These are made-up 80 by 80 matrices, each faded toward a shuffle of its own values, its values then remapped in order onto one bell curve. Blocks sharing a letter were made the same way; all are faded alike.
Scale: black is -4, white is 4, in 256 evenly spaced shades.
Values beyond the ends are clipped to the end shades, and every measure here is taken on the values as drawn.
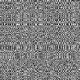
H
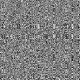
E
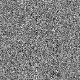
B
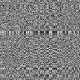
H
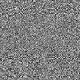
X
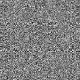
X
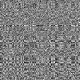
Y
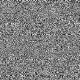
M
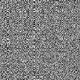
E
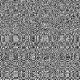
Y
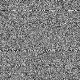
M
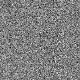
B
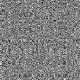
X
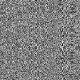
E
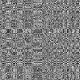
H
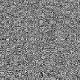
X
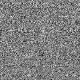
M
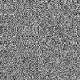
X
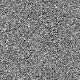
B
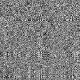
X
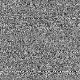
M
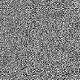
E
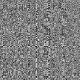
E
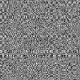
Y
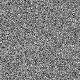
B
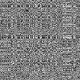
Y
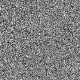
B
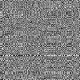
Y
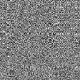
X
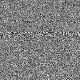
M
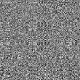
X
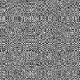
H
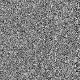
B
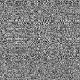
X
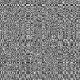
H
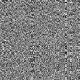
E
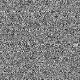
M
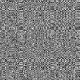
Y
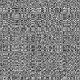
Y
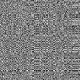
Y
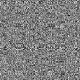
X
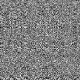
X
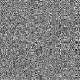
E
